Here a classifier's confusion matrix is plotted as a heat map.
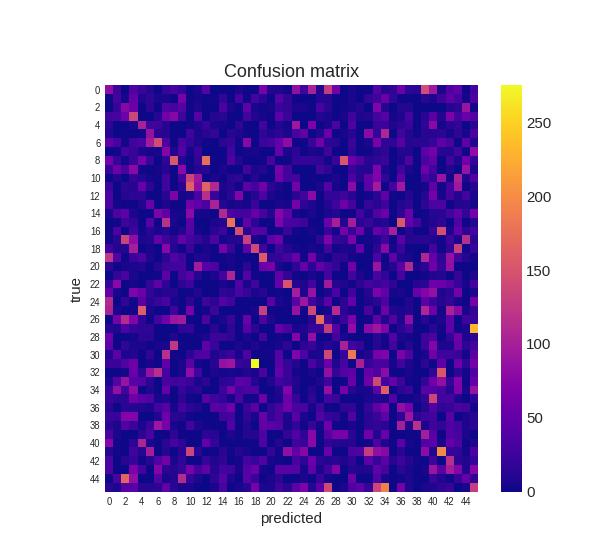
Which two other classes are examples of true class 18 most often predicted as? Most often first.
43, 3
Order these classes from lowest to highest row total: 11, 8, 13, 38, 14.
13, 38, 14, 8, 11
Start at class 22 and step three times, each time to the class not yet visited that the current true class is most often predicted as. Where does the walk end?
34
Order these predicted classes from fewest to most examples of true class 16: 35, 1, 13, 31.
13, 1, 31, 35
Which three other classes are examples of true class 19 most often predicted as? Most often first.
0, 39, 42
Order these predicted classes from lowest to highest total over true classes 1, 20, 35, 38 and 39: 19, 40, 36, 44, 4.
44, 4, 36, 19, 40
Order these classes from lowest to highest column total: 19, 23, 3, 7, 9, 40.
9, 19, 23, 7, 3, 40
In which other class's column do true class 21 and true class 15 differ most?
36
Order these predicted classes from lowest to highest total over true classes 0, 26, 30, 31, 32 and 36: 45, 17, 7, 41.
17, 45, 41, 7
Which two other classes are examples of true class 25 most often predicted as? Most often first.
4, 19
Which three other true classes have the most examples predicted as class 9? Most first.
44, 26, 1
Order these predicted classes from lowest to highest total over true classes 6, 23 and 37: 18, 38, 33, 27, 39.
18, 27, 38, 39, 33
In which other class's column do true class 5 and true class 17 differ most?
2
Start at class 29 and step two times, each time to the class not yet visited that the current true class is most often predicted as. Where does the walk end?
12
